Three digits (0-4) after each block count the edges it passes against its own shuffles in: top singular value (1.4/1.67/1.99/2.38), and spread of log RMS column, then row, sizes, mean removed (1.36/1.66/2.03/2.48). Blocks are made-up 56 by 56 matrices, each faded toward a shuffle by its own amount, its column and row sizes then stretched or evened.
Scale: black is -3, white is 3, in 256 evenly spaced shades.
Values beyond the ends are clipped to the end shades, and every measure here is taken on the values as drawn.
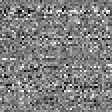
2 0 4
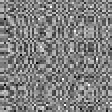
4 0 0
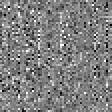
2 4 0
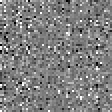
2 4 1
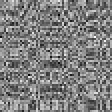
4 2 0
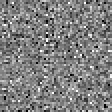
1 1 0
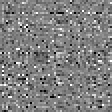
3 1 3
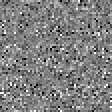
0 0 2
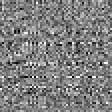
3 0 4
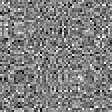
3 1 1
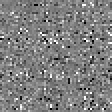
0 2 3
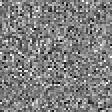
2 0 2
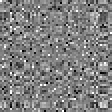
4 2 0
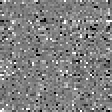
2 2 3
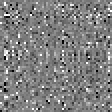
3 3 2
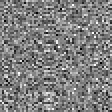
3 1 0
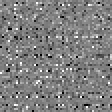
2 2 4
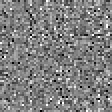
2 2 1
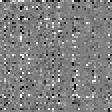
2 4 3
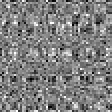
4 0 3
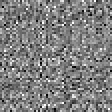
3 1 1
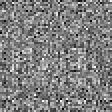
3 0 2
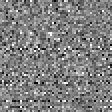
2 1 4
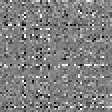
2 4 4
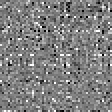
2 2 4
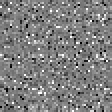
2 0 1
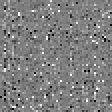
1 3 1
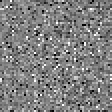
0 1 0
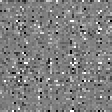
0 3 4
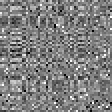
4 0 0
